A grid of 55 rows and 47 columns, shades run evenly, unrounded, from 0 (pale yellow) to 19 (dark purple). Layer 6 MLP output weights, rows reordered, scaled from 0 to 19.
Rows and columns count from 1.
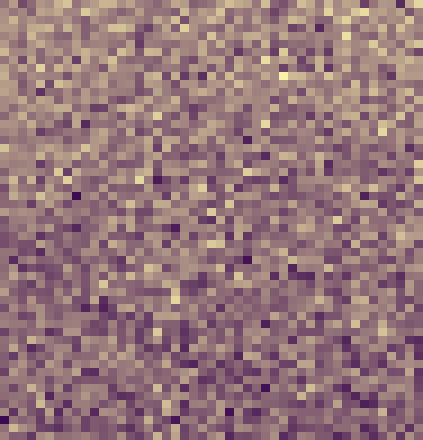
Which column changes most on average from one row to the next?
20
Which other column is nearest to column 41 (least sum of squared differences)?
42
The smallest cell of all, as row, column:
10, 32
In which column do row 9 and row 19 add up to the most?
37
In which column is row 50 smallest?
34
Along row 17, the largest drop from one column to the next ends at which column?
43
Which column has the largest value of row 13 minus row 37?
14
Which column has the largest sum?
16
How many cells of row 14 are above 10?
15
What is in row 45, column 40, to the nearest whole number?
15
